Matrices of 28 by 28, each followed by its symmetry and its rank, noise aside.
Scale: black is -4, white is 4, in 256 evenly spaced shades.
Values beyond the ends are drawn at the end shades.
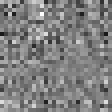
no symmetry, rank four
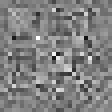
symmetric, rank four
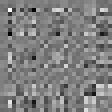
symmetric, rank three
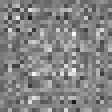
symmetric, rank four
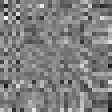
no symmetry, rank three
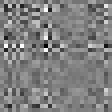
no symmetry, rank two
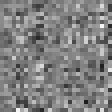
no symmetry, rank three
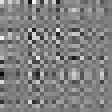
no symmetry, rank two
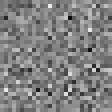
no symmetry, rank four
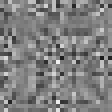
antisymmetric, rank four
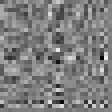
no symmetry, rank three
